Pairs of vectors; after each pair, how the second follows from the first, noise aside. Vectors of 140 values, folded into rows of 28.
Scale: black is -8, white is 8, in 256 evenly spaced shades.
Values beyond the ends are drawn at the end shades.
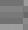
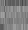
reversed, negated.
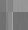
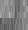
reversed, negated.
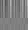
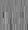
wrapped around, negated, partly zeroed.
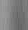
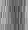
wrapped around, scaled up.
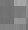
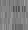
wrapped around, negated, partly zeroed.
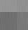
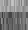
scaled up.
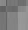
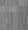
negated, shrunk.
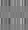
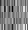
wrapped around, scaled up.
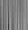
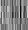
wrapped around, scaled up.
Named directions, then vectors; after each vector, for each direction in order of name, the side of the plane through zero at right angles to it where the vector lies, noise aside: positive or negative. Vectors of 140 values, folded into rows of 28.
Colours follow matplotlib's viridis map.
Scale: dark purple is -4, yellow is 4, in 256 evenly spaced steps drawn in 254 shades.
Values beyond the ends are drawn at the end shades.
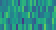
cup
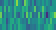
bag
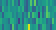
negative, positive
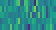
positive, negative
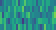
positive, positive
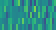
positive, negative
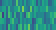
positive, positive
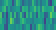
positive, negative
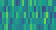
negative, positive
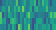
positive, positive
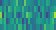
positive, positive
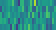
negative, positive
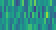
negative, positive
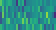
negative, negative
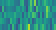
negative, positive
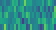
positive, positive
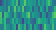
positive, positive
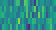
positive, negative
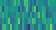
positive, negative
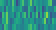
negative, positive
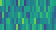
negative, negative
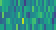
negative, negative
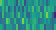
negative, negative
